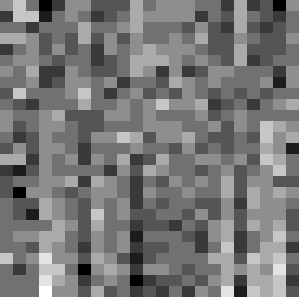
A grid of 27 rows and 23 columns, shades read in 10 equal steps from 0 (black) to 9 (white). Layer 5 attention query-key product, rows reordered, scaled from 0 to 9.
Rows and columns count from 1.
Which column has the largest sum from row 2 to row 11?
11
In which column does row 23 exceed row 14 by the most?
18
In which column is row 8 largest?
14
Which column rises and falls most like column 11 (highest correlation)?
19
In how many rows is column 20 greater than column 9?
11
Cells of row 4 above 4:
10
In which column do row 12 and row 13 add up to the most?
21
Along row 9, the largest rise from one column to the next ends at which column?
2
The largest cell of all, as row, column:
27, 4
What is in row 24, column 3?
5
